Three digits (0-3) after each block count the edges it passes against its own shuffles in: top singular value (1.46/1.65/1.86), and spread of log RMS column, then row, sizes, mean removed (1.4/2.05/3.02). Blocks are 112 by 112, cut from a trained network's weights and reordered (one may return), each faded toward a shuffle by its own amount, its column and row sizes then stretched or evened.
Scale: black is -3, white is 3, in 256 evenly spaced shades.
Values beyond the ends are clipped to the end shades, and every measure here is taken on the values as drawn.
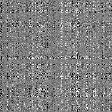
3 3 3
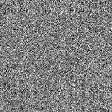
3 1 1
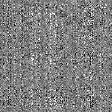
2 3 2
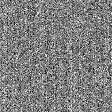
1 1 0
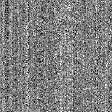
3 2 1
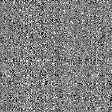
0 2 3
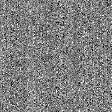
0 2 0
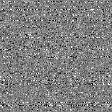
0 1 3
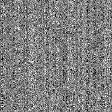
2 2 1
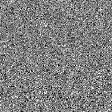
2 0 2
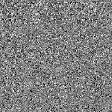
1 1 2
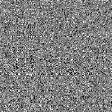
2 2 2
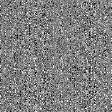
0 3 1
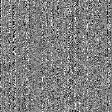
1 3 0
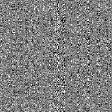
3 3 1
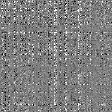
2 3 3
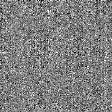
0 1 2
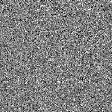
0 1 1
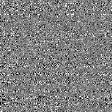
1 2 3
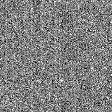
0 0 2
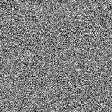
3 0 1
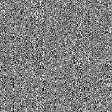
1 3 0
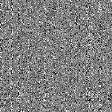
1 3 1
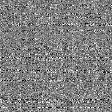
0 0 3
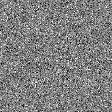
0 1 0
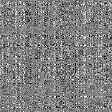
3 2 3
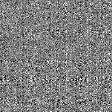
0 2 2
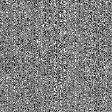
0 3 1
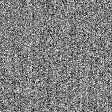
0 0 1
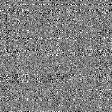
3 2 3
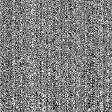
3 2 2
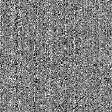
1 2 1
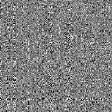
2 3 2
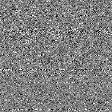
0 1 3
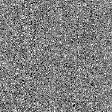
0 2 0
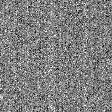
0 1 0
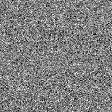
2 0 1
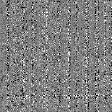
1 3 2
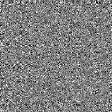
3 2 2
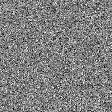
1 0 0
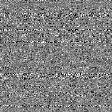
2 1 3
